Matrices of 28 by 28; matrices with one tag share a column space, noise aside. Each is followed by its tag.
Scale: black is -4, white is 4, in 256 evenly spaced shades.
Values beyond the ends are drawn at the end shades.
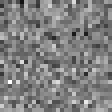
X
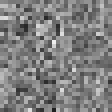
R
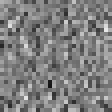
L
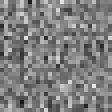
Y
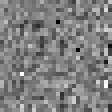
L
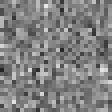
X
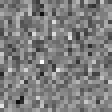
X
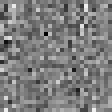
R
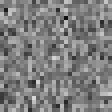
L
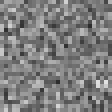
L
